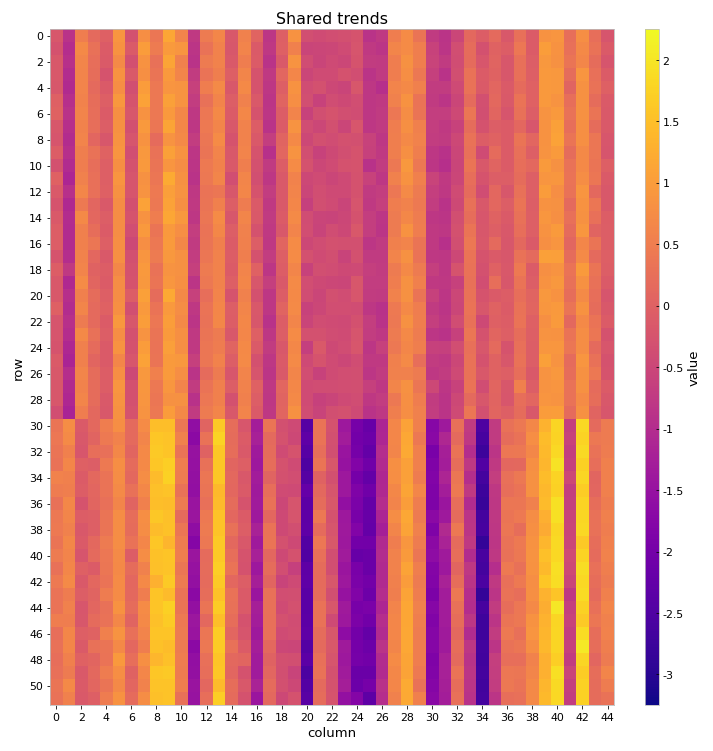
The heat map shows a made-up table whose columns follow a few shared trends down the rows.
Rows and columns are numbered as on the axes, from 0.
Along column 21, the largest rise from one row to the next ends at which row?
30
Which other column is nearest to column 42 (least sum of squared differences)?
40
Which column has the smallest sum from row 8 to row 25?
1
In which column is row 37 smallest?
34
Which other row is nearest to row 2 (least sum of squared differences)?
7
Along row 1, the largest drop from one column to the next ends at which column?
11
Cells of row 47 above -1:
36
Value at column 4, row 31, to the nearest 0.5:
0.5
